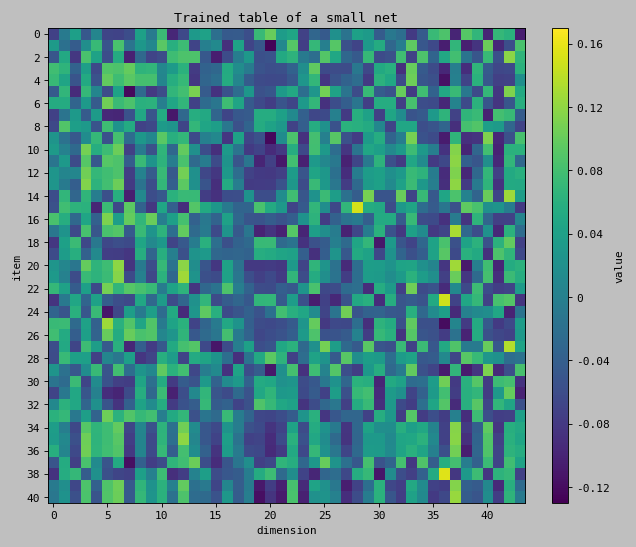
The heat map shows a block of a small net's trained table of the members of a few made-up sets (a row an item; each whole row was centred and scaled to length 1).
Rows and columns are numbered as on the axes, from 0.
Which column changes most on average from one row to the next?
36
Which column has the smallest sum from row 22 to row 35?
18
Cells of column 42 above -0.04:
29
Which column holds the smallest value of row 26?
38
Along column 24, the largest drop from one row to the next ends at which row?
23
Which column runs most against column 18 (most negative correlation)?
10
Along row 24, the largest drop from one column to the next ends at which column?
5
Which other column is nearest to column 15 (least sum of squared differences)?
27
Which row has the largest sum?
15
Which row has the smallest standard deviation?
28
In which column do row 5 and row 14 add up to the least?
7
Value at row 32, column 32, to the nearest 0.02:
-0.06
